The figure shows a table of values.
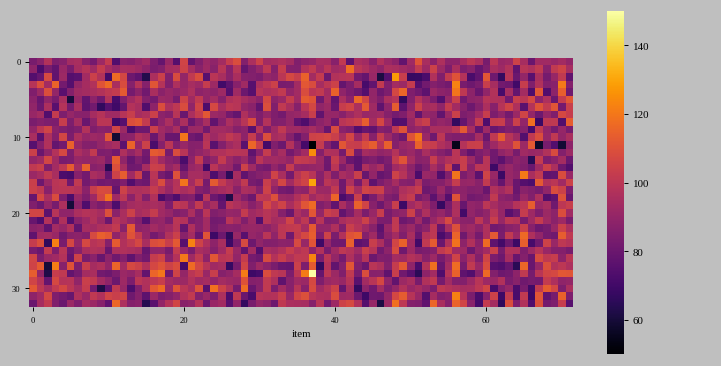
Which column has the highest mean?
37
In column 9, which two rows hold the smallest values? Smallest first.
30, 6
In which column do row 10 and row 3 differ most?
51
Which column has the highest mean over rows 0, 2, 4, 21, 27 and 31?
56
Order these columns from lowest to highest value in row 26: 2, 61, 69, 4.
61, 2, 4, 69
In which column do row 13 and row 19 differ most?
66
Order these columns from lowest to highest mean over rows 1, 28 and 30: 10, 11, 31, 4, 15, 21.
10, 15, 11, 21, 4, 31
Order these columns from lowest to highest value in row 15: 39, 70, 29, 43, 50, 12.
29, 50, 39, 43, 70, 12
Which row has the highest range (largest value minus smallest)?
28
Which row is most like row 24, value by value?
27
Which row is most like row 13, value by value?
9
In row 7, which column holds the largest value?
23
